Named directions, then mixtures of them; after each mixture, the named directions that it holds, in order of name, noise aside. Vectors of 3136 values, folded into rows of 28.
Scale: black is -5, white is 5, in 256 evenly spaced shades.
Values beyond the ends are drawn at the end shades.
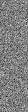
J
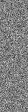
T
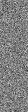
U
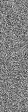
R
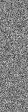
T.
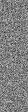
T, U.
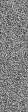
R.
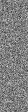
T, U.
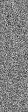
R, T.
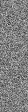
J, R.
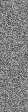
J, R.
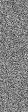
R.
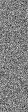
J.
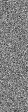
R, U.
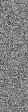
J, R.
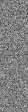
J, T.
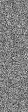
R, T.
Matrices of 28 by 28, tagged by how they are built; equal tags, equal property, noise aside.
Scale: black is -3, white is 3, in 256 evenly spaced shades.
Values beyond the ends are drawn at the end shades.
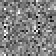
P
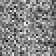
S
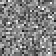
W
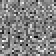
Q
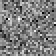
W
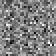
S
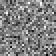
W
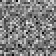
Q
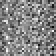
S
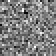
S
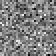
W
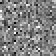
P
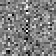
P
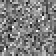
W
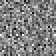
W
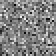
Q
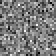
W
